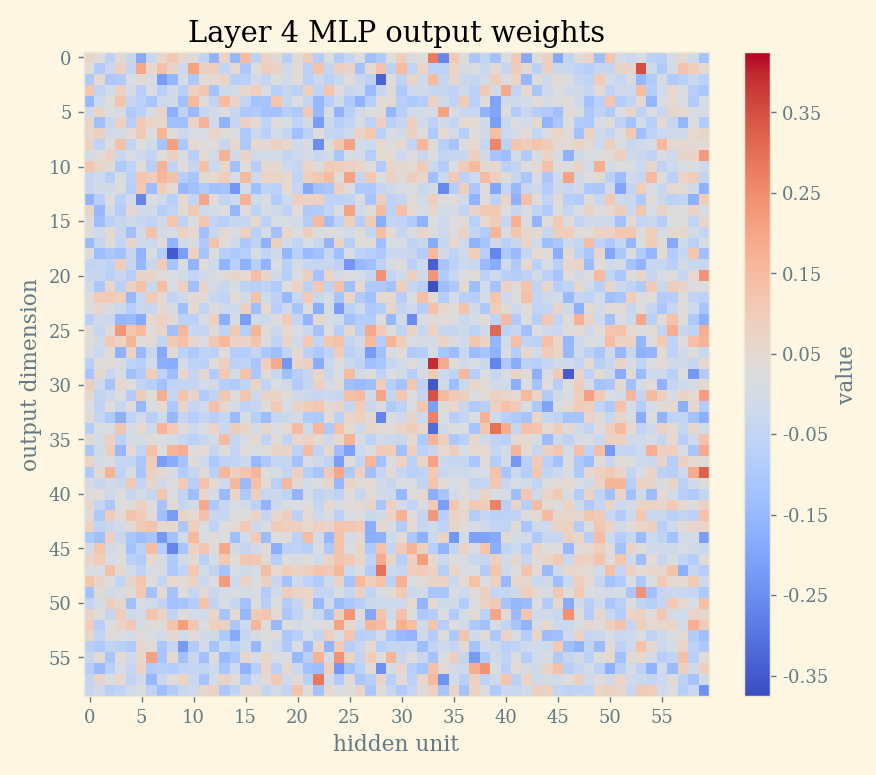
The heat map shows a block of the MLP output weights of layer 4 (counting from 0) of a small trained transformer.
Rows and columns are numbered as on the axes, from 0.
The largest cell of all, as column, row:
33, 28
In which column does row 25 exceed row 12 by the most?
39
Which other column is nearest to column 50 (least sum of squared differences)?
20
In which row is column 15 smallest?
24
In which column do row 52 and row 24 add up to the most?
53
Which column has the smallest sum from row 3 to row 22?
22
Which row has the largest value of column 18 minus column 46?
29
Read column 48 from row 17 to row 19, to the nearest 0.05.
0.15 -0.1 -0.15
